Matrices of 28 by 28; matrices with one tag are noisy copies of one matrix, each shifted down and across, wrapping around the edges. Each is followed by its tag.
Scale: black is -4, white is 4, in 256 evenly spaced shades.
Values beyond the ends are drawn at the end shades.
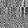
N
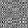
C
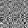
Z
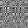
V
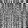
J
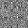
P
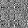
P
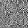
P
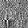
N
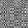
C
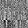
N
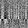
J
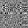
Z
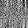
N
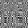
V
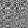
Z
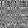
V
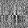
N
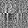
N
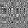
V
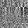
N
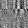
J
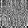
N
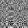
Z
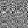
Z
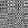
C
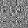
P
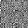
P
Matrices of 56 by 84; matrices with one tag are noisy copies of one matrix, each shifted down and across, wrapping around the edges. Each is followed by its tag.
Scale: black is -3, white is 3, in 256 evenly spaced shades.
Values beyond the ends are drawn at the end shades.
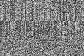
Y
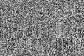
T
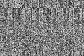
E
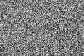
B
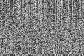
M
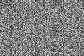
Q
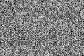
B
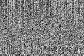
M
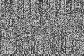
E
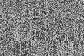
T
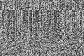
M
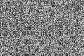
B
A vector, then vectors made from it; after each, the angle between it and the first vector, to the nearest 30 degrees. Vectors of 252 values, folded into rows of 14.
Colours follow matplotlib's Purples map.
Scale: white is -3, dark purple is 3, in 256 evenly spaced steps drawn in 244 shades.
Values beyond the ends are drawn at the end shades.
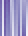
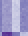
90 degrees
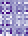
90 degrees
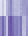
120 degrees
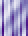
150 degrees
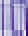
150 degrees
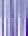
150 degrees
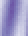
90 degrees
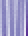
120 degrees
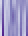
150 degrees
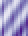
120 degrees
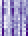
150 degrees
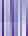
150 degrees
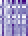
120 degrees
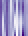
60 degrees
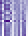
30 degrees
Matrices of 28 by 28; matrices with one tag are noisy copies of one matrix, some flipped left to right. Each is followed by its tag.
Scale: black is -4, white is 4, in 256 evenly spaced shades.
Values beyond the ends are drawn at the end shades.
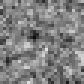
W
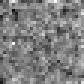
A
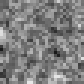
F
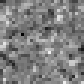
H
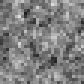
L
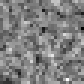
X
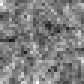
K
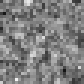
X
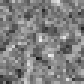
X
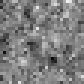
L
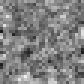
F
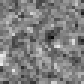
W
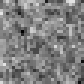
A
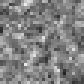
X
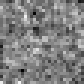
H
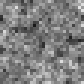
K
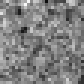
A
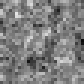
L
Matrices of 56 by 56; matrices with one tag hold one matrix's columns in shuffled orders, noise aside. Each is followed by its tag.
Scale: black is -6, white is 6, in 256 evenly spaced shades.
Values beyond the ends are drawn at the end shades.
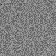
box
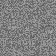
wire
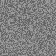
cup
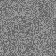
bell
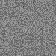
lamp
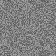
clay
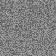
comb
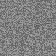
wire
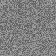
comb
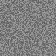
clay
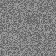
box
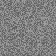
lamp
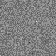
lamp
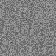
bell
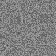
box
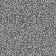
box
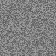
clay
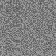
comb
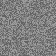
lamp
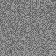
comb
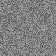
box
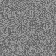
bell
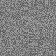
lamp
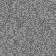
bell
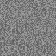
bell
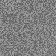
box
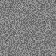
clay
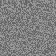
cup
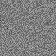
cup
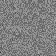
cup
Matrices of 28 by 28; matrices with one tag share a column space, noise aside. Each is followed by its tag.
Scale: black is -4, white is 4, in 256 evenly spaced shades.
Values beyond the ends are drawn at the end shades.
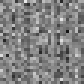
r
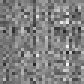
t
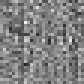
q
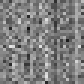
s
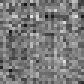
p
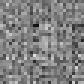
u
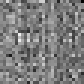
r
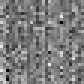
t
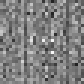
q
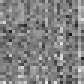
u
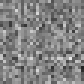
u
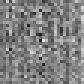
q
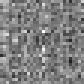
r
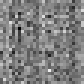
t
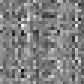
p
